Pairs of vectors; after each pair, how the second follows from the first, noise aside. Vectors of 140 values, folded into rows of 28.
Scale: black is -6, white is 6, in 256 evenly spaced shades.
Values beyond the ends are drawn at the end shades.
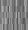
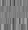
reversed, partly zeroed.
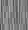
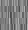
reversed.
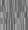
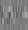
reversed, partly zeroed.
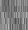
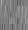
wrapped around, negated, partly zeroed.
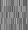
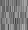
reversed.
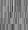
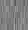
reversed, shrunk.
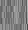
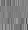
partly zeroed.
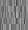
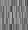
reversed.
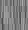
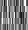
reversed, negated, scaled up.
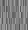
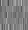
reversed, partly zeroed.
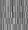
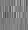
reversed, partly zeroed.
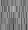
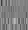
reversed, partly zeroed.
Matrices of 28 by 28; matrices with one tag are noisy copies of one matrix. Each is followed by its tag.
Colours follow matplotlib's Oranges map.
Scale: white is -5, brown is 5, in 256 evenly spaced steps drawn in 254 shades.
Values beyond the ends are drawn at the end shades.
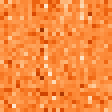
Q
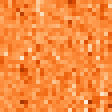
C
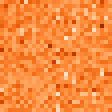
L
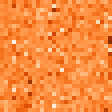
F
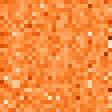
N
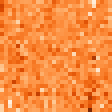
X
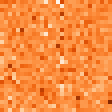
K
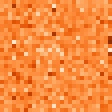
F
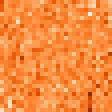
X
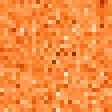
L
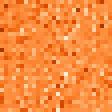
L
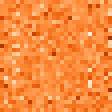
N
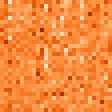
Q
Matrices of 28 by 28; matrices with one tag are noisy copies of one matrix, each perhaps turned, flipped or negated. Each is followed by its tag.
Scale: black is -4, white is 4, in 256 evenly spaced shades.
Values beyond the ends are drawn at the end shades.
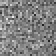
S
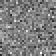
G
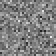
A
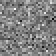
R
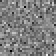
G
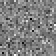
A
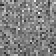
S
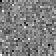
G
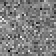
R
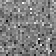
S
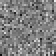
G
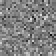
R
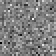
R
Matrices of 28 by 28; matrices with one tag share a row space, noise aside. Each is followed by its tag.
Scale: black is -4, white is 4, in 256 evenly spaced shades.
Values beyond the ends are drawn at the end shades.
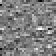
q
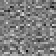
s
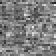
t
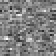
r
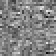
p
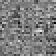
p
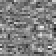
q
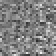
p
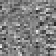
p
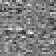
r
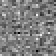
p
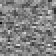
q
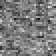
q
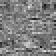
t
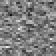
r
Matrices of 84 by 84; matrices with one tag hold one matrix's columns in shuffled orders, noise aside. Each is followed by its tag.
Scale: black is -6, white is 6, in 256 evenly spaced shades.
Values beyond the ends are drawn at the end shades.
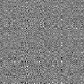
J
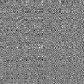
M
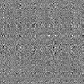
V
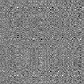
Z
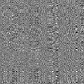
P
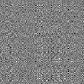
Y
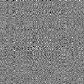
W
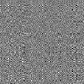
Y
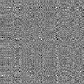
Z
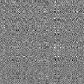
M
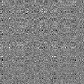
M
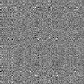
Z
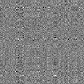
Z
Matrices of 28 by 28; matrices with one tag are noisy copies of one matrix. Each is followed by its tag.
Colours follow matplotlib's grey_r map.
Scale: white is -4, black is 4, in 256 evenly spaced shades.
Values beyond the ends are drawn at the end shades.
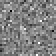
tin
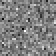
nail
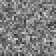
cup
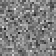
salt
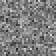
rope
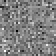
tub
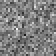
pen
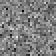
pen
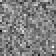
tin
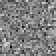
tub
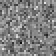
pen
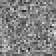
tub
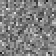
nail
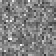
cup
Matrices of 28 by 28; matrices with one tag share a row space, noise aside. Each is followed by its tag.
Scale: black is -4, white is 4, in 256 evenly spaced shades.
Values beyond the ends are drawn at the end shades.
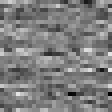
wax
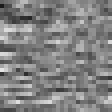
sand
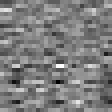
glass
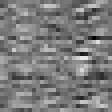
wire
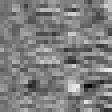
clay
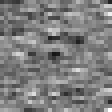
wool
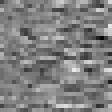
clay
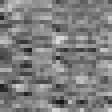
sand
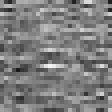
wax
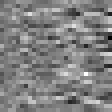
clay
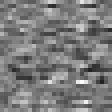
wire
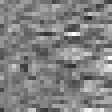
clay
